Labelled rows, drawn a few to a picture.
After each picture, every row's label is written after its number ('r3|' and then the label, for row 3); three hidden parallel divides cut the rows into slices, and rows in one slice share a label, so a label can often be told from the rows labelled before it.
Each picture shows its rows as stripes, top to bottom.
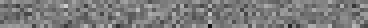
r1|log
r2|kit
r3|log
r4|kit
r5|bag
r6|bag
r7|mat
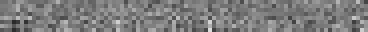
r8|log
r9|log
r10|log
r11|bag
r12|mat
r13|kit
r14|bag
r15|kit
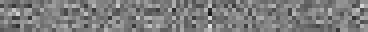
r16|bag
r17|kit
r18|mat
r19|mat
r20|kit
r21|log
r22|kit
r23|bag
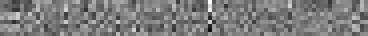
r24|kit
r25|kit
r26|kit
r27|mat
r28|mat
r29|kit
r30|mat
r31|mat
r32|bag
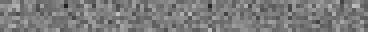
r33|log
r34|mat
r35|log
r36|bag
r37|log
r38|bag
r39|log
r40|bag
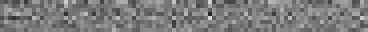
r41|kit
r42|bag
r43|log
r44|mat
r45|kit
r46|log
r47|log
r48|bag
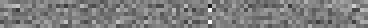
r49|bag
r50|mat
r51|kit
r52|bag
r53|log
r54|kit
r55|log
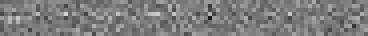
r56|bag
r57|log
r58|log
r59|kit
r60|mat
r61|log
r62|bag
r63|bag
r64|log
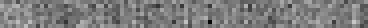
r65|bag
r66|mat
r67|log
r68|log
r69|log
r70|mat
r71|log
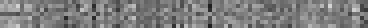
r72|log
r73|mat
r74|mat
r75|bag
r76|mat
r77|log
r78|mat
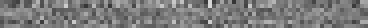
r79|kit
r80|kit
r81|log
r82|log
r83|log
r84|kit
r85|log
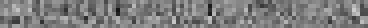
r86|log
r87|mat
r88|mat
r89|mat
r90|kit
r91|kit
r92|log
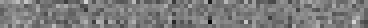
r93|mat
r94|bag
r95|bag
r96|log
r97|log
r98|mat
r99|log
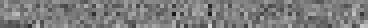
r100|bag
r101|mat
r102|log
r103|mat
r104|log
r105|bag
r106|kit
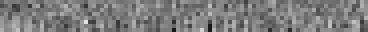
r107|bag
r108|kit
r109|bag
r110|bag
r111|log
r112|mat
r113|mat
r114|mat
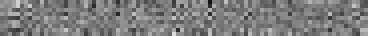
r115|mat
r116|mat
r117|bag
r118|mat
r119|kit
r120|log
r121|log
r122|kit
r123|kit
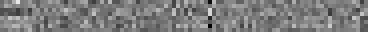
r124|mat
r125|log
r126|kit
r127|kit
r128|mat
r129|log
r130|mat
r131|log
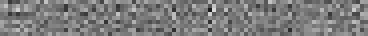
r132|kit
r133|mat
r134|mat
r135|kit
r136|bag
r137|mat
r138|bag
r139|mat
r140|bag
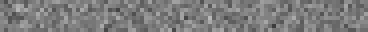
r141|bag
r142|log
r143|log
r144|bag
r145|bag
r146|bag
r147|log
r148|log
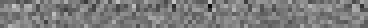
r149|kit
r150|mat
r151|mat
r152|bag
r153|bag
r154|log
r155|log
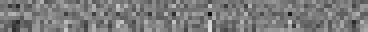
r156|log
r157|kit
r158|bag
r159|mat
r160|log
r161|kit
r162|kit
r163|kit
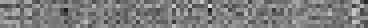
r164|mat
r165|kit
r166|mat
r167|mat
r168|bag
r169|mat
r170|bag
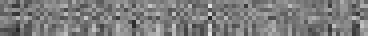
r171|bag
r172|kit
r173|log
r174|kit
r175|mat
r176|bag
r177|kit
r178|kit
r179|kit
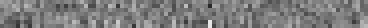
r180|log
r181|mat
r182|log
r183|bag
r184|bag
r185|kit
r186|kit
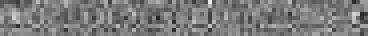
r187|kit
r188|bag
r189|log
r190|mat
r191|mat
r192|mat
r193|kit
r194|mat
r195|log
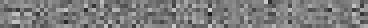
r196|log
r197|mat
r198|kit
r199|mat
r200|log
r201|mat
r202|kit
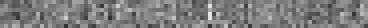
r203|bag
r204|kit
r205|bag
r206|kit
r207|kit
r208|bag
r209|mat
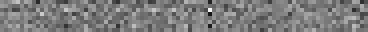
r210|mat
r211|bag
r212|kit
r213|mat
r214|log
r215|bag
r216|mat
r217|log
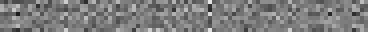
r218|kit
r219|mat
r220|mat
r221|kit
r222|log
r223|log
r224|log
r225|kit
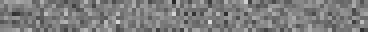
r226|mat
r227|log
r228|bag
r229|kit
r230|log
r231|kit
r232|bag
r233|mat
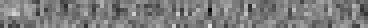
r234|log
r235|mat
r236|mat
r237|mat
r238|log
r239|bag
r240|kit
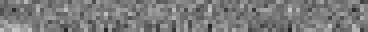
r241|log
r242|bag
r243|kit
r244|bag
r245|bag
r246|log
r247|mat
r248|mat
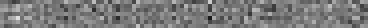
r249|kit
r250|mat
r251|mat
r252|bag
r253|mat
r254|log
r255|bag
